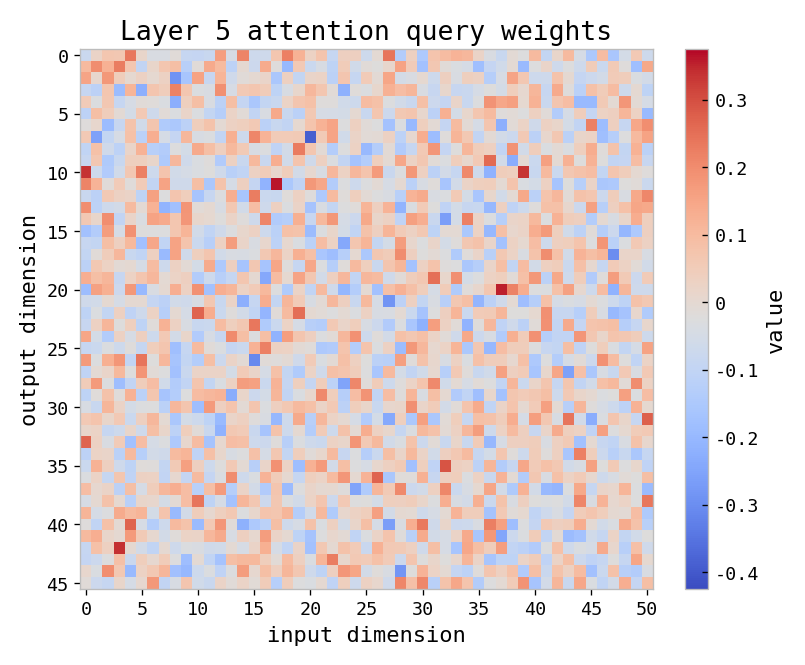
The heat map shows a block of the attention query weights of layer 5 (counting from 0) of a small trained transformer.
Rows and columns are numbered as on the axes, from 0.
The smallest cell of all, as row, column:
7, 20
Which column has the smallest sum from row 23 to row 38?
8
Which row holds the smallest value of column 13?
29
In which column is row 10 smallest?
36
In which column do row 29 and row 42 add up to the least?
33
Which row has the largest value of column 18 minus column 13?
0
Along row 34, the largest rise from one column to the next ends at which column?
44
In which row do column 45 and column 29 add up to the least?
31
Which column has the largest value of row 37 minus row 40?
27
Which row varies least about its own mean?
5
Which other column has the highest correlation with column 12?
4
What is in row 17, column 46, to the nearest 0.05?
0.1
